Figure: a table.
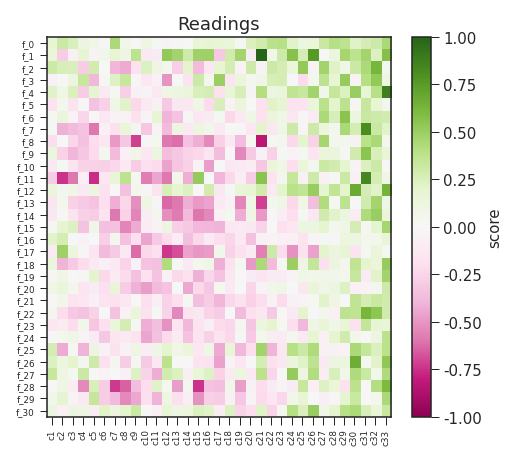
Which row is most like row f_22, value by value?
f_9
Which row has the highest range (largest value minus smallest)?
f_11
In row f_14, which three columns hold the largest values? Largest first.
c32, c31, c27
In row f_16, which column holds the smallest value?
c10
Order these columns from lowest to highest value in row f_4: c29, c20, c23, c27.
c20, c27, c23, c29
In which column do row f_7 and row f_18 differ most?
c12
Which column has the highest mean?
c33
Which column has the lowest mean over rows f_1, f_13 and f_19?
c17
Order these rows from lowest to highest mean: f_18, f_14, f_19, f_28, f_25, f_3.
f_14, f_28, f_19, f_18, f_25, f_3
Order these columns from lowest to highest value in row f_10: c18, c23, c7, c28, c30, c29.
c7, c18, c30, c23, c29, c28
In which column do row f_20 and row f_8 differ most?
c21
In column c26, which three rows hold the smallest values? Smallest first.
f_17, f_13, f_8
